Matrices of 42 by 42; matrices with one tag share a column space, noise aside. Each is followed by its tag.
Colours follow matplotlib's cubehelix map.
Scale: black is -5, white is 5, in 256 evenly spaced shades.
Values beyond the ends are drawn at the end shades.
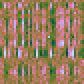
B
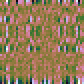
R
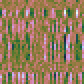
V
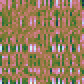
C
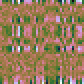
R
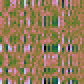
C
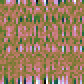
R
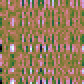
C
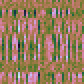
V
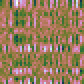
C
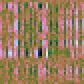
B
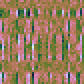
V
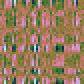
C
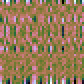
R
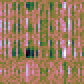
B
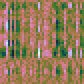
B
